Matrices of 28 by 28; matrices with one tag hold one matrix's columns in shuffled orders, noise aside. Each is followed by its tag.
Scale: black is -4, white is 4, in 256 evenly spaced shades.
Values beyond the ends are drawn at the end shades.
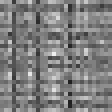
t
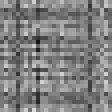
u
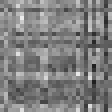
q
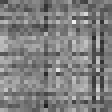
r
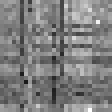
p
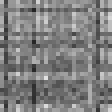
q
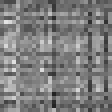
r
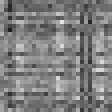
r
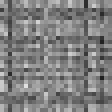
u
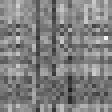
p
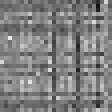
r
